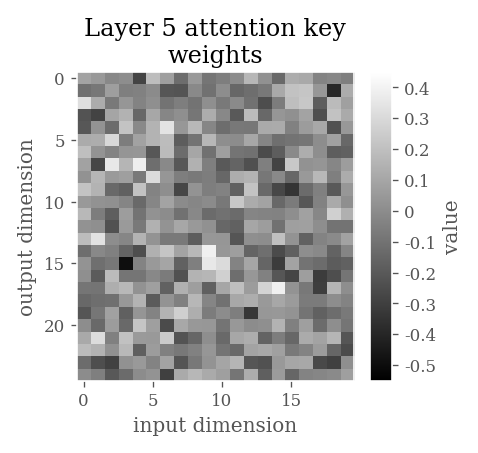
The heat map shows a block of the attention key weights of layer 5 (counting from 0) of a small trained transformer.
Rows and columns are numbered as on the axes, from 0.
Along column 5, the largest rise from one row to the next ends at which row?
8
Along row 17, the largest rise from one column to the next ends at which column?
18
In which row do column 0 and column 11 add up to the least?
3
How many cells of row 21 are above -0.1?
14
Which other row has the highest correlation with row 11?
2
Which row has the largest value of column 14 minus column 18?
1
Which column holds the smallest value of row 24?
6
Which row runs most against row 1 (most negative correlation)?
10
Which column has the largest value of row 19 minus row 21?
7
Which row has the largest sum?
17
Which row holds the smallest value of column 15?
9
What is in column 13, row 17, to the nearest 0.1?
0.3
